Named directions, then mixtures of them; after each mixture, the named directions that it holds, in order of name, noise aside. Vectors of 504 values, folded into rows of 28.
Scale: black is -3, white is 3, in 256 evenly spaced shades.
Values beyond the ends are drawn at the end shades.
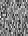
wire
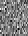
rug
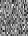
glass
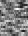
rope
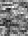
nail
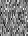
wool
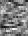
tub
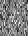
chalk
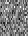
glass, wool.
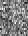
chalk, nail, rug.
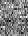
glass, nail, rope.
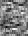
nail, tub.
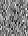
chalk.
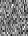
glass.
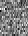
rope, rug.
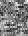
rope, rug, tub.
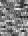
rope.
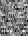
rope, wool.
